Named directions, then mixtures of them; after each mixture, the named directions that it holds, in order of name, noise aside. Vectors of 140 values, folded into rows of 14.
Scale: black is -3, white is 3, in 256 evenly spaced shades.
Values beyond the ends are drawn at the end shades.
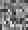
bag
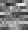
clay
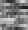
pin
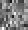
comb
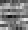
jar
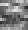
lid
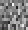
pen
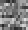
jar, pen, pin.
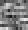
clay, jar.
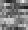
pin.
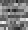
jar, lid.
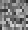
bag.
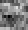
jar, lid.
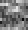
lid.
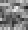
lid.
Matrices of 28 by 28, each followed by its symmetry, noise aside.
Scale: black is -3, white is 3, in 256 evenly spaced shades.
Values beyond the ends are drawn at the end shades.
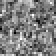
antisymmetric.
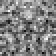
mirrored left to right.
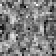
mirrored top to bottom.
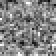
mirrored left to right.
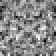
mirrored left to right.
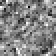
symmetric.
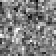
antisymmetric.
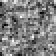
antisymmetric.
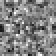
mirrored top to bottom.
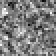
antisymmetric.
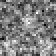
mirrored left to right.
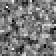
symmetric across the other diagonal.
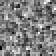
antisymmetric.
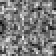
mirrored top to bottom.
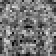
mirrored left to right.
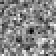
symmetric.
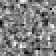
antisymmetric.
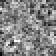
symmetric across the other diagonal.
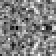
mirrored top to bottom.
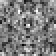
mirrored left to right.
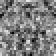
mirrored left to right.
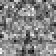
mirrored left to right.
